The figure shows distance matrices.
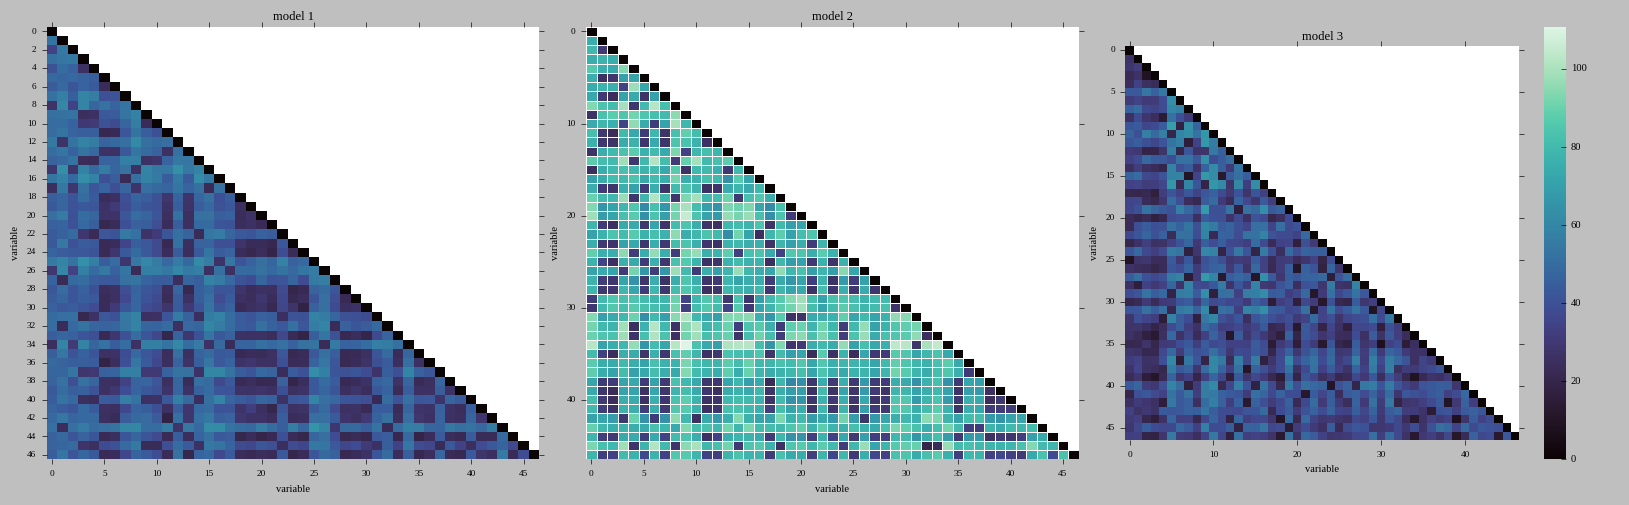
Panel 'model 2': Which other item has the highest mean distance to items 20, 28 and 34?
9
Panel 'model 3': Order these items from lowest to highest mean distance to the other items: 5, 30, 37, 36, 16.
30, 36, 37, 16, 5
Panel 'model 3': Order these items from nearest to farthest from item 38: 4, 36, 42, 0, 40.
42, 4, 0, 36, 40
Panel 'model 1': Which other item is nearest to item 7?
16
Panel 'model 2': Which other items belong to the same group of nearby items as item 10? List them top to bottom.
3, 6, 26, 42
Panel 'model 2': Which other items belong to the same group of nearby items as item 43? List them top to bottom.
36, 37
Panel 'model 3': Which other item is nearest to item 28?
1
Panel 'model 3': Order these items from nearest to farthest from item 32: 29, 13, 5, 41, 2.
41, 2, 13, 29, 5
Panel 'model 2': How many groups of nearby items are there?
7
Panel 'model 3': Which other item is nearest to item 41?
21
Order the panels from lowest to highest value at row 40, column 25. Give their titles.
model 2, model 3, model 1
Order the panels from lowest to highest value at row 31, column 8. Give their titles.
model 3, model 1, model 2
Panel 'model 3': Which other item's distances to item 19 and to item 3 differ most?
2
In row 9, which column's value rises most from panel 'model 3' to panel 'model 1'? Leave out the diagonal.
16
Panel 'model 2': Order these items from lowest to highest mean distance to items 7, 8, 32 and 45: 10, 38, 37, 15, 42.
38, 37, 15, 42, 10
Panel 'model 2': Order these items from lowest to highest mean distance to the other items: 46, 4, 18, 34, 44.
44, 46, 4, 18, 34
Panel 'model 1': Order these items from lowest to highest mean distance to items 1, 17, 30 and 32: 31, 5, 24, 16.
24, 5, 31, 16
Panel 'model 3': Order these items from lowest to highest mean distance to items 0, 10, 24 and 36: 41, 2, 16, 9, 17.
17, 2, 41, 16, 9
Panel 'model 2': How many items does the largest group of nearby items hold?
19
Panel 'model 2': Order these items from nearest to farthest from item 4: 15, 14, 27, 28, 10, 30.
14, 27, 28, 15, 30, 10
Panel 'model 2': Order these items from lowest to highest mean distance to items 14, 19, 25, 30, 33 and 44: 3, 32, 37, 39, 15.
39, 32, 15, 37, 3
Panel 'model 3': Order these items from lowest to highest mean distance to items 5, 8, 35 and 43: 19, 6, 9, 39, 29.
39, 29, 19, 6, 9
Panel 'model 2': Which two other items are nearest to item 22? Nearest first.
16, 13
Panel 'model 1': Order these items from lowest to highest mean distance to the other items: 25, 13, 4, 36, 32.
36, 13, 4, 32, 25
